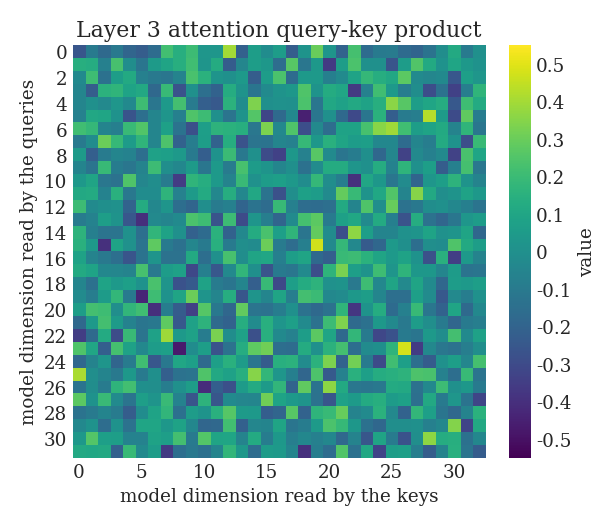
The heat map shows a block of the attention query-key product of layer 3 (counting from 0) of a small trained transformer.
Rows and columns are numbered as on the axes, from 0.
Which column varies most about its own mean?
22
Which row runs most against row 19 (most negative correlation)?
6
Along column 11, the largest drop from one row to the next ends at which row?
23
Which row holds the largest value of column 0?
25
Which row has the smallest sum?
8
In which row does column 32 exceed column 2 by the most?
15
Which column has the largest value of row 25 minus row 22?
0
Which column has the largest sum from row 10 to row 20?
21
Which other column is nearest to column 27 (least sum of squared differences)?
17
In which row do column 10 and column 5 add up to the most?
20
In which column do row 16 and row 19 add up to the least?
5
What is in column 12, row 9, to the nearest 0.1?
-0.1
